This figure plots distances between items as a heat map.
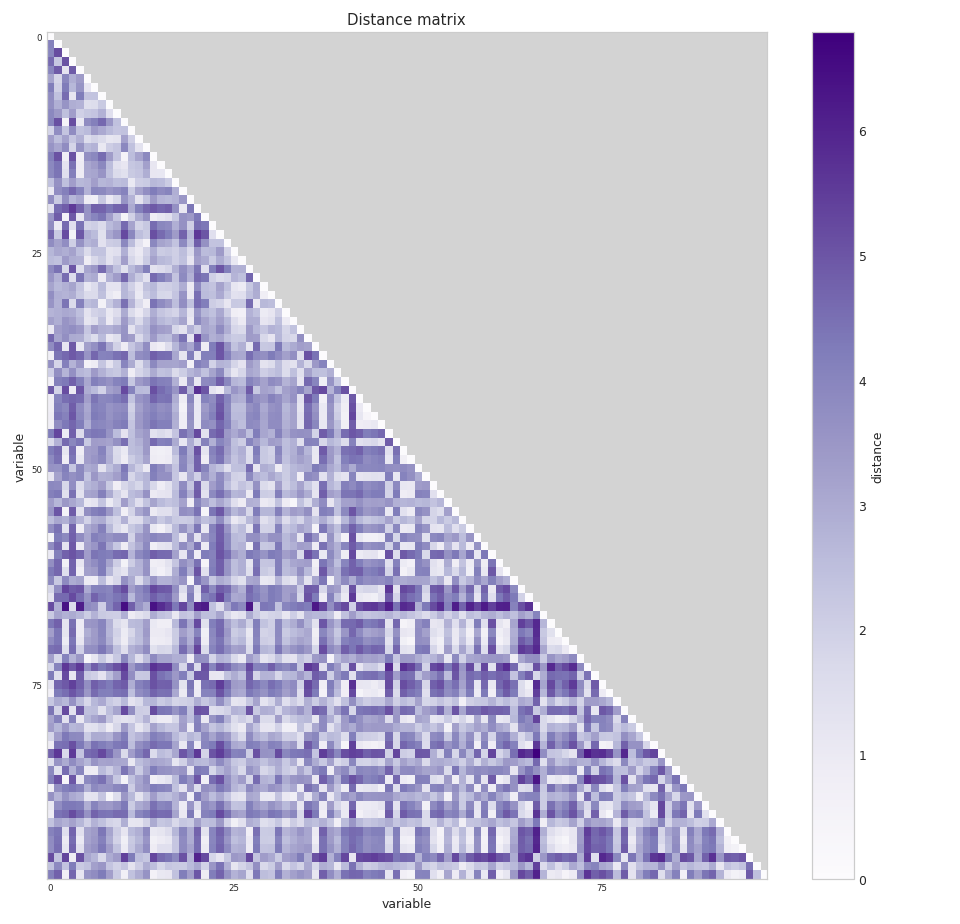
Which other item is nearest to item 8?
88
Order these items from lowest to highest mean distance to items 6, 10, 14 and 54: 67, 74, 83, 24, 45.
67, 83, 24, 74, 45
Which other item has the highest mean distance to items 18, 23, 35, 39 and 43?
83
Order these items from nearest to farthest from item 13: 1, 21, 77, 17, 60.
17, 77, 1, 21, 60
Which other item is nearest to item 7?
31
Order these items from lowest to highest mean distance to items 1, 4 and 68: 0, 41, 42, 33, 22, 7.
33, 22, 7, 41, 0, 42
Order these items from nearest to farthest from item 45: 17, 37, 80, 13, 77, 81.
37, 81, 77, 17, 80, 13
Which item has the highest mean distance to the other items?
66
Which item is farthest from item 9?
73
